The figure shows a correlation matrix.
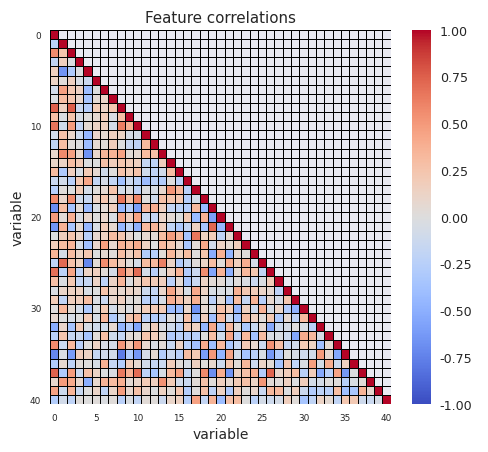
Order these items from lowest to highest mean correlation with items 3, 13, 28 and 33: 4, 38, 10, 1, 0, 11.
4, 0, 10, 11, 38, 1
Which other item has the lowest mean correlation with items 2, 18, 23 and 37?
35
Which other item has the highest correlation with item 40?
17
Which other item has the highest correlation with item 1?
25
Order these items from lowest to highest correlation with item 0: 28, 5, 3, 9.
3, 28, 5, 9
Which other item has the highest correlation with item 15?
37
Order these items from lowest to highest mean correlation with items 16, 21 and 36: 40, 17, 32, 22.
22, 17, 40, 32
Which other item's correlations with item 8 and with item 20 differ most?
16
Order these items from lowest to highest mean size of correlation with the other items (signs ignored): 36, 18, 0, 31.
36, 31, 18, 0
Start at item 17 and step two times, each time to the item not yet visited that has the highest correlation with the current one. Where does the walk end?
14
